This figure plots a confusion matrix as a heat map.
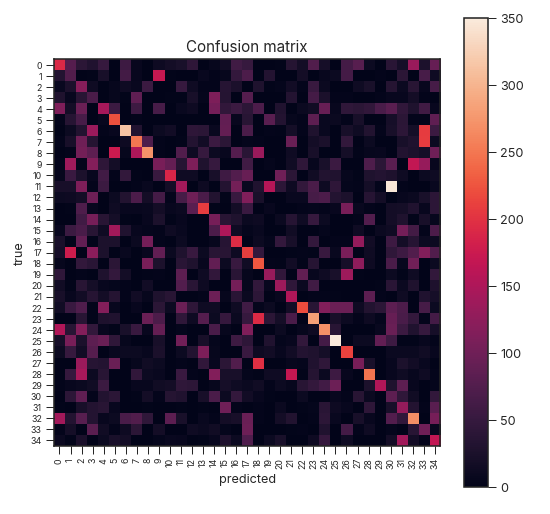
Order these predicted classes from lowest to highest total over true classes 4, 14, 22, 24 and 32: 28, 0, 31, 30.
28, 31, 30, 0
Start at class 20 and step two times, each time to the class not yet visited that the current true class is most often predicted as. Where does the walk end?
27
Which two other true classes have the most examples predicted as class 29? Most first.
25, 4
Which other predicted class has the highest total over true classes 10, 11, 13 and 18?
30
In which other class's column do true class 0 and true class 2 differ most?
32
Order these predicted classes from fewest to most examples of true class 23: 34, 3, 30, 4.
3, 4, 34, 30
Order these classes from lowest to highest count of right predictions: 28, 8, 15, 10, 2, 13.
2, 15, 10, 13, 28, 8
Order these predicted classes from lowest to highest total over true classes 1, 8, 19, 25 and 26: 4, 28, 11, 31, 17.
28, 31, 4, 17, 11
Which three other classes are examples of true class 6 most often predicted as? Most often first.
33, 3, 15
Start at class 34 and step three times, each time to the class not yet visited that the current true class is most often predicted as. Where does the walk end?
5
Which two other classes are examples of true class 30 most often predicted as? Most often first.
2, 14
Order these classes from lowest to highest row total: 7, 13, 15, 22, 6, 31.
31, 13, 15, 7, 6, 22
